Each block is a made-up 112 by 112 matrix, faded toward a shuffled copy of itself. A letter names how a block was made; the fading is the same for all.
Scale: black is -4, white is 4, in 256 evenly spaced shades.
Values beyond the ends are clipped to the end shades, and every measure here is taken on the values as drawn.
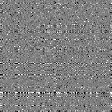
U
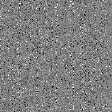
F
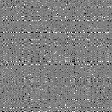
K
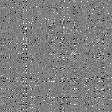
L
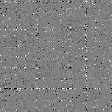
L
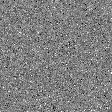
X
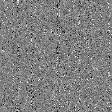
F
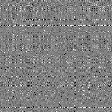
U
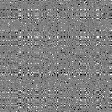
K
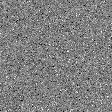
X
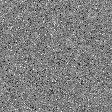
X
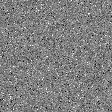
X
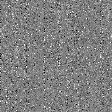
F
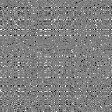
K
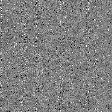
F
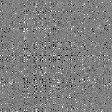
L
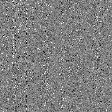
F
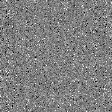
F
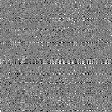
U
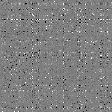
L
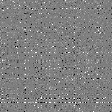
L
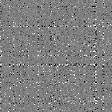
L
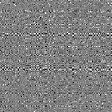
U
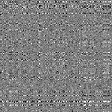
U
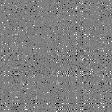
L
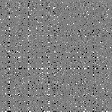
L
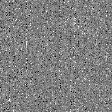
F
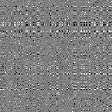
K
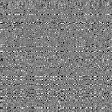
U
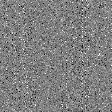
F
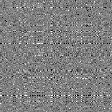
U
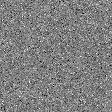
X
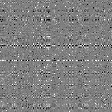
K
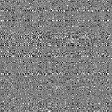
U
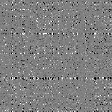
L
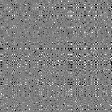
K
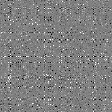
L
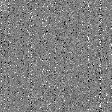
F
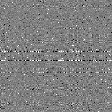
U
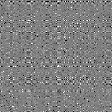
K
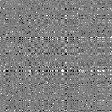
K
